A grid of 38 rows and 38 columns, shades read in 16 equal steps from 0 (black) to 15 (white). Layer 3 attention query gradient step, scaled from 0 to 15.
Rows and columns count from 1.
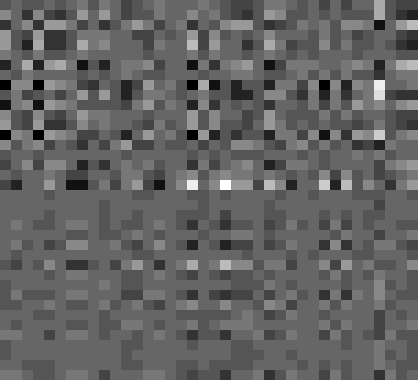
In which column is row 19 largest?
21
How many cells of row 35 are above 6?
1
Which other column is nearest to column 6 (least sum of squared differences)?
3
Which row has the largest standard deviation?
19
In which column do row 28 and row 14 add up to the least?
18
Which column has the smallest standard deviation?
16
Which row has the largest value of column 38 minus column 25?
7
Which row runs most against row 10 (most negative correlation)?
8
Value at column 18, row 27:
10
